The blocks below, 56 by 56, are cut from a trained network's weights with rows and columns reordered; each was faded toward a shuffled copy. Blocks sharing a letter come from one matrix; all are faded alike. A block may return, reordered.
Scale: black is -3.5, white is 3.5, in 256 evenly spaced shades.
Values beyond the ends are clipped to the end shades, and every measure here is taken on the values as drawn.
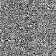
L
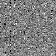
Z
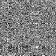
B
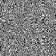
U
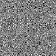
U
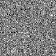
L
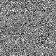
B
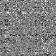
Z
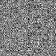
L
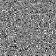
U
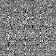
Z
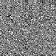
B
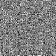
B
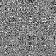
B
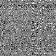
Z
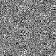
L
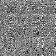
Z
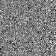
U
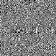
U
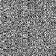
L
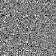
U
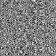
B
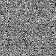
Z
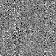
U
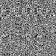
B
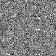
B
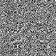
L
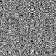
L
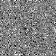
U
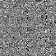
Z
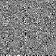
U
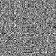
B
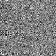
L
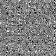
Z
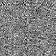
B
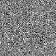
B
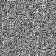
L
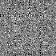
Z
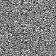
B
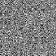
L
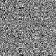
L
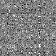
Z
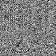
B
